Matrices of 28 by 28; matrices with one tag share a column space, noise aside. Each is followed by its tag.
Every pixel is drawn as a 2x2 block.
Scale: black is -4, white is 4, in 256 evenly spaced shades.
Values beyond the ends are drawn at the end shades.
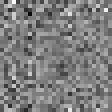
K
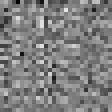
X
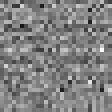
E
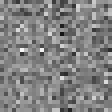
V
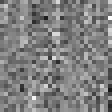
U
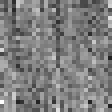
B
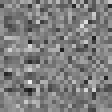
E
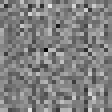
V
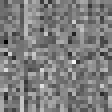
U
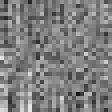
U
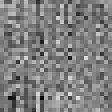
U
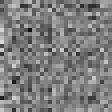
V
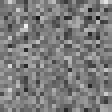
X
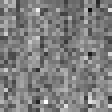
B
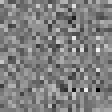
E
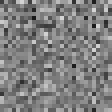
X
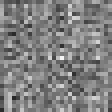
U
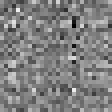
X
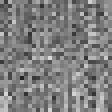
U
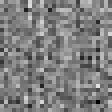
B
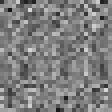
K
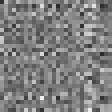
V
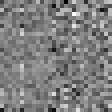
K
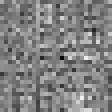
U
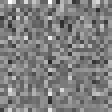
X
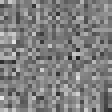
U
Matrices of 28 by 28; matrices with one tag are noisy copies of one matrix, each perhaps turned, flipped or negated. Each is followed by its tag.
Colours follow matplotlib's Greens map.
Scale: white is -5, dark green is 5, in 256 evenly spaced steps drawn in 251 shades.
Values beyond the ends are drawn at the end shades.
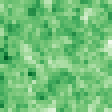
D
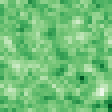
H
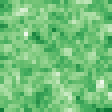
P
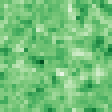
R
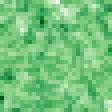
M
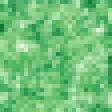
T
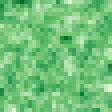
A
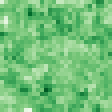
T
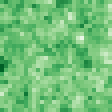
D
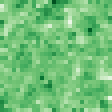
M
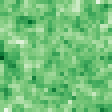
M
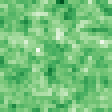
R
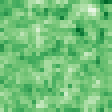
H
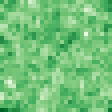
P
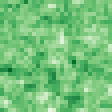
R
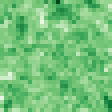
M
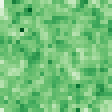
P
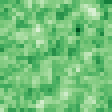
H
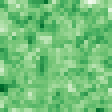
A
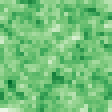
P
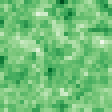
R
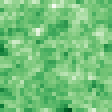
D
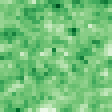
D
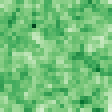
P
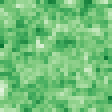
A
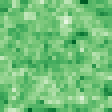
T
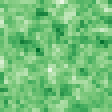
R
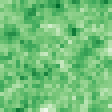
D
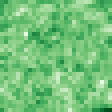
P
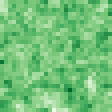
M
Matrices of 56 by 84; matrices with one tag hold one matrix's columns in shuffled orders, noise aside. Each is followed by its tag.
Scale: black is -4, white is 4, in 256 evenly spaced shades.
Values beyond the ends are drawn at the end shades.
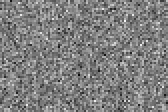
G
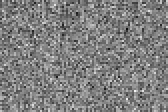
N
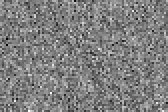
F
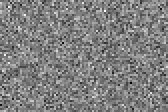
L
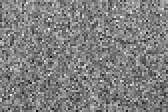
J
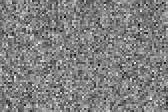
N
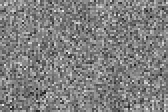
G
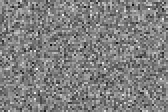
L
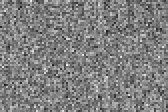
N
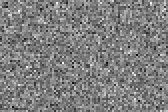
L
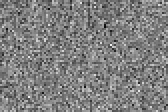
N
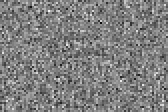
G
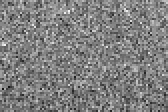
J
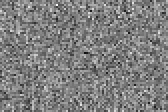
F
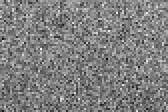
J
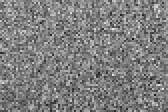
J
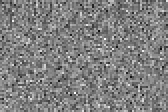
N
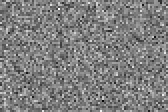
L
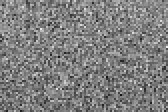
J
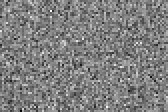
G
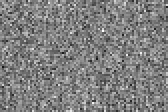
F
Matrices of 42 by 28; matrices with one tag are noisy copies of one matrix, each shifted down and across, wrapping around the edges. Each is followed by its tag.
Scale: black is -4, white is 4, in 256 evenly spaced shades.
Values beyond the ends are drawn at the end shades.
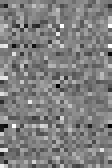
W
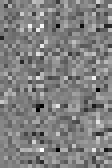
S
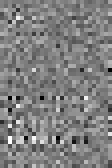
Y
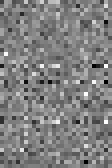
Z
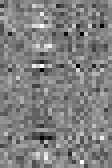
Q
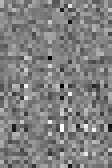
Y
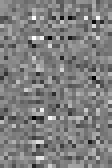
W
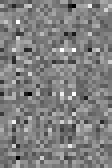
S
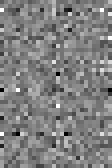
S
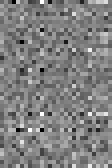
Z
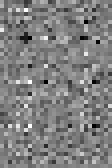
S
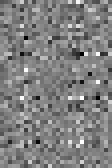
S
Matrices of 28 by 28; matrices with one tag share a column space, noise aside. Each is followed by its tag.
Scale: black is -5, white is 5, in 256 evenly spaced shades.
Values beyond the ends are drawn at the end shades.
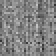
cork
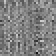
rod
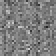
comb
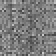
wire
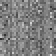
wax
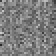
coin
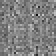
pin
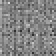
wire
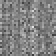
wire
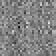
comb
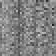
coin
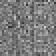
comb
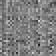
rod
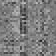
rod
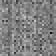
rod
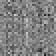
pin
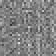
coin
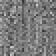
pin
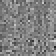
rod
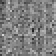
wire
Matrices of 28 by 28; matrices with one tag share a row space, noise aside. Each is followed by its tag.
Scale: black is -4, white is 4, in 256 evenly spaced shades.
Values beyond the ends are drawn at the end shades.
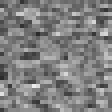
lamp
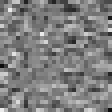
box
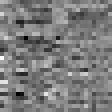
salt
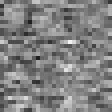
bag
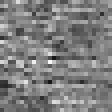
salt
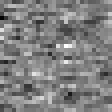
bag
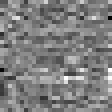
box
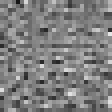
box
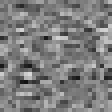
lamp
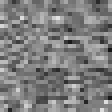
box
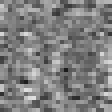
lamp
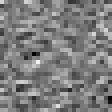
lamp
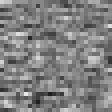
bag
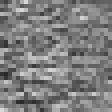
salt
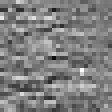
salt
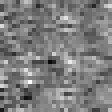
bag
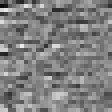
salt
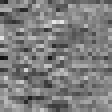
salt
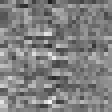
salt
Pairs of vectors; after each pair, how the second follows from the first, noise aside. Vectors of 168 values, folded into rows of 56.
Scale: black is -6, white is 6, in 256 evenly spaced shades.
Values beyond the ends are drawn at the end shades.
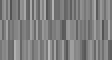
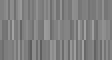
wrapped around, shrunk.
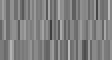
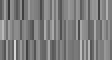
wrapped around, negated.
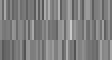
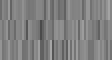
reversed, negated, shrunk.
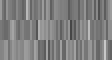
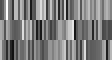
reversed, scaled up.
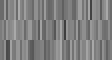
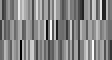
reversed, scaled up.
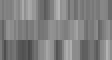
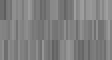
reversed, negated, shrunk.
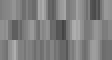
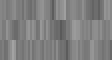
shrunk.
